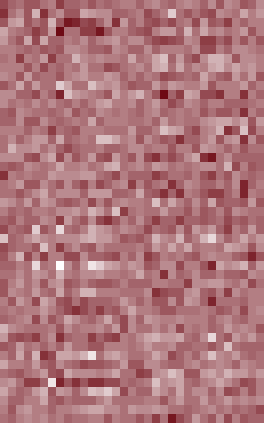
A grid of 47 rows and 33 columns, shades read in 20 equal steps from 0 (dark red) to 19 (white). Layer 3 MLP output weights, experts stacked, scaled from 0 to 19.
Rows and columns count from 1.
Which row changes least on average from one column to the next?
46
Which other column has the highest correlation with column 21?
28
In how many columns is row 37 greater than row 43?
20
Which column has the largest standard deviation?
8
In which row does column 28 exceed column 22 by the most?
47
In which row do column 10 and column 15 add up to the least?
3
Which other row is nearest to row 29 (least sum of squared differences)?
32
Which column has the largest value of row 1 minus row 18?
27
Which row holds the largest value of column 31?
15
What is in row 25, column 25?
7
